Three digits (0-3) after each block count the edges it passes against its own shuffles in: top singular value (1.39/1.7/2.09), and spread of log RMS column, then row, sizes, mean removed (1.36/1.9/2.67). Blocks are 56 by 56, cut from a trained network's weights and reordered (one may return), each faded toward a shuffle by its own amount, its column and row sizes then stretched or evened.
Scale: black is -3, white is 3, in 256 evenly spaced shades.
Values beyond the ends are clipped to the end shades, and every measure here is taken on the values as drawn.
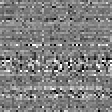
2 1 3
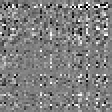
2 3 3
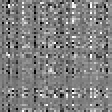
2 3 3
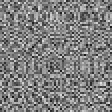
3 0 1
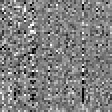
2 3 1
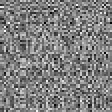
3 1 0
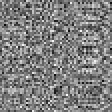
3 1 0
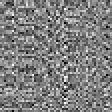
3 2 0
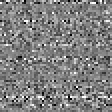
1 0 3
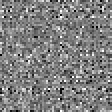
0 1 3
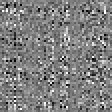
1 3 2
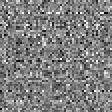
2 1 2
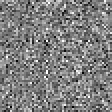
1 1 1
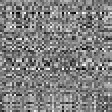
3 0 3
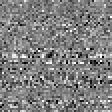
2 0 3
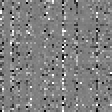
1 3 1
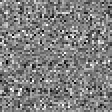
1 0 2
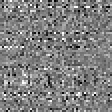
2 1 3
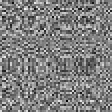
3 1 2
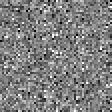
0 2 1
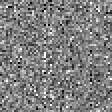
0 2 0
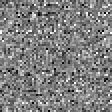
0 0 2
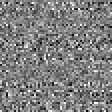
2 0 3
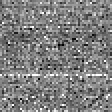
1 0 1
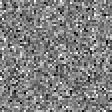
0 1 0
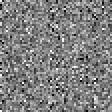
1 2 0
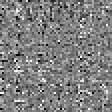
1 2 2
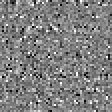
0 1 2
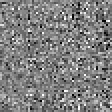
1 2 2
